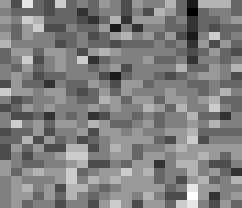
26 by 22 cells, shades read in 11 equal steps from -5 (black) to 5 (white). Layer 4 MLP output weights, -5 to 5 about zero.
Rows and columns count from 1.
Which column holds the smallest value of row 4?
11
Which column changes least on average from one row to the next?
7
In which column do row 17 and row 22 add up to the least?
22
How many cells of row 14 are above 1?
3
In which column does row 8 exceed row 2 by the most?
8
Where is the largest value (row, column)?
25, 18
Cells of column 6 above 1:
1
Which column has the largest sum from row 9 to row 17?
20
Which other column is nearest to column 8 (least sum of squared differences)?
19
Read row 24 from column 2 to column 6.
1 2 0 1 -2
